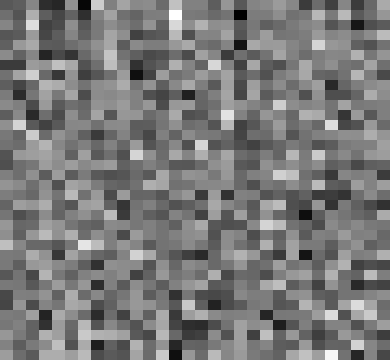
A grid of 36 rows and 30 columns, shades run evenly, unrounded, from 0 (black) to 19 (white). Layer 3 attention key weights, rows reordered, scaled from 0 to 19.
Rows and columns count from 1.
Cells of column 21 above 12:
5
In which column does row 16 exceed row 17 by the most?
11
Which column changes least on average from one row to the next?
13
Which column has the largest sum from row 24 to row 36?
7
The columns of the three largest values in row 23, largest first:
21, 22, 16
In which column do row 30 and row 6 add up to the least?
18
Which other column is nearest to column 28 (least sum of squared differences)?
29
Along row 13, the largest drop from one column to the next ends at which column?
27
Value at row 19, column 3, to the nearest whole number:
8
